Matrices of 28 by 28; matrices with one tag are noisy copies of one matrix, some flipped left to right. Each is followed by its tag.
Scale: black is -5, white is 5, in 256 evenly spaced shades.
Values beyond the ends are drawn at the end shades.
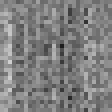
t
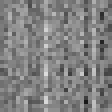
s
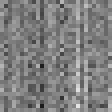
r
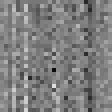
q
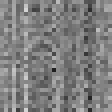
q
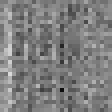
t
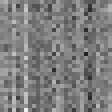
q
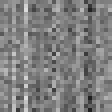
q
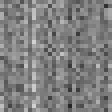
r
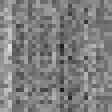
t
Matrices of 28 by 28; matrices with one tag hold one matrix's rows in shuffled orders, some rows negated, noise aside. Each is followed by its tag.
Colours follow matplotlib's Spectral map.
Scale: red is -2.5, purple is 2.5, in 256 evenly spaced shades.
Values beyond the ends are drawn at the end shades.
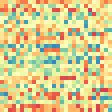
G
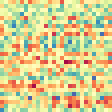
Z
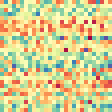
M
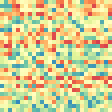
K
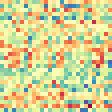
Z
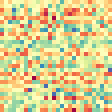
Z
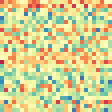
M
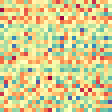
M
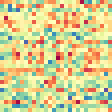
K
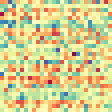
G
